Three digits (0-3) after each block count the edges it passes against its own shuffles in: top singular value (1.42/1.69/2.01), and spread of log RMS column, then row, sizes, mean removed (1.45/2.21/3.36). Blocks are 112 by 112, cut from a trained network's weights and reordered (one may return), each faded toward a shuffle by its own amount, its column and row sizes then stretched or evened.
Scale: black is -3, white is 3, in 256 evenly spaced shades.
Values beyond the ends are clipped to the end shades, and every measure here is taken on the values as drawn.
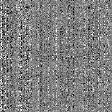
2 3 1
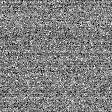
1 0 0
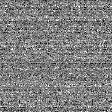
2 1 2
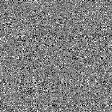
1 1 2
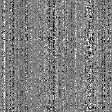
3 3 1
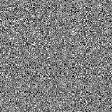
2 2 2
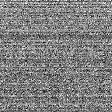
3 0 1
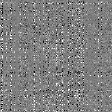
0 3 2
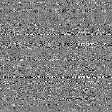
3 1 3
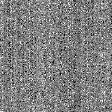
1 2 1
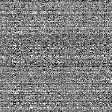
3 2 2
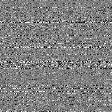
1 0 3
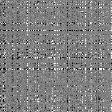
3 3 3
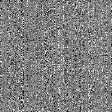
0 3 0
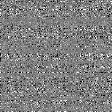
1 2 3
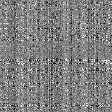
3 1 3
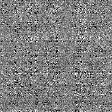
1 2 2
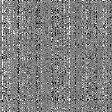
3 3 2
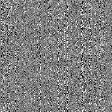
1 3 0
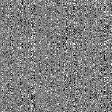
2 3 0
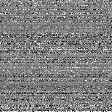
3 0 3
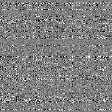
1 2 3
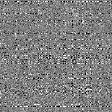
3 2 3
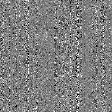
1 3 0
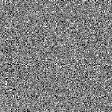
2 2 2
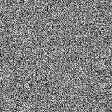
1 1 0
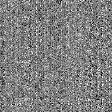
1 2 1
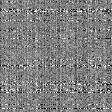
3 0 3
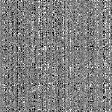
3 3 2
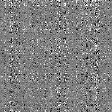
0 3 2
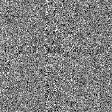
1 2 0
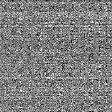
2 2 0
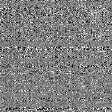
0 1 3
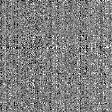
2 2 2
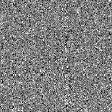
2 2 0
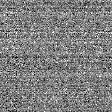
2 1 1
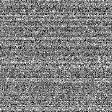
3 1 1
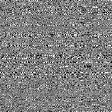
2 0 3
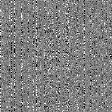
0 3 1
